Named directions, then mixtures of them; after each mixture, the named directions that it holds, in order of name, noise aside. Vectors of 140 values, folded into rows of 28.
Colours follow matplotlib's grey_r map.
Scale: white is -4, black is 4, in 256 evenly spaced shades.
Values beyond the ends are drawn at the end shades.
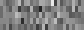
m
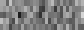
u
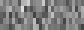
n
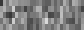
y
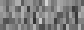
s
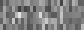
m, u, y.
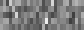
m, u, y.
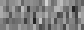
s.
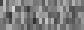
s, y.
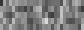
y.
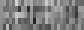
m, s.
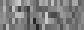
m, s, y.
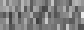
n, u, y.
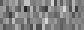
m, n, y.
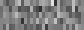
m.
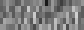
s.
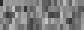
y.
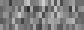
m, n, u.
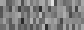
m.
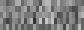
s.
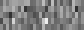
m, n, y.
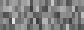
n, u, y.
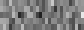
u.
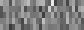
m, n.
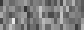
u, y.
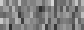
m, u.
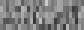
s.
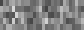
y.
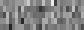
m, n, u.
